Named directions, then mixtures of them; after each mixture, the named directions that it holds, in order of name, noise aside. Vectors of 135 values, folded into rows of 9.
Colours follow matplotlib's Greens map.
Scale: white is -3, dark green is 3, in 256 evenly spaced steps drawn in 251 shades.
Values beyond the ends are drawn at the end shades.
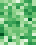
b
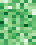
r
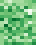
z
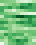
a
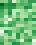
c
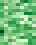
a, b.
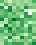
z.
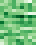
a, r.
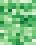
a, c, r.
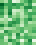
b, c.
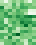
a, r, z.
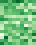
a, b, r.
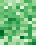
b, c, z.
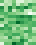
a, z.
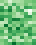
z.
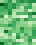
a, c.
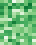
a, b, c.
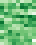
a, c, r.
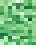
a, b, z.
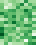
b, c, r.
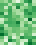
b.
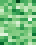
a, b.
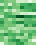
a.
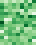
a, c, r.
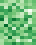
z.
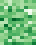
z.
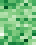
b, c, r.
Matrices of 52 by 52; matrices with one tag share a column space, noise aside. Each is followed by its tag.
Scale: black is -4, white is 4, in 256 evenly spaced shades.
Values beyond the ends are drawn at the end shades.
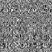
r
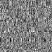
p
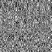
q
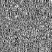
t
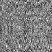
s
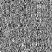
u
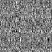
p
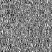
u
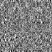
q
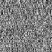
t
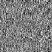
t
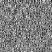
t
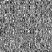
u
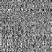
r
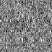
p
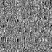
p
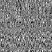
q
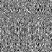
r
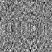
s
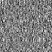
p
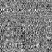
r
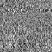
r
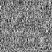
p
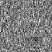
p
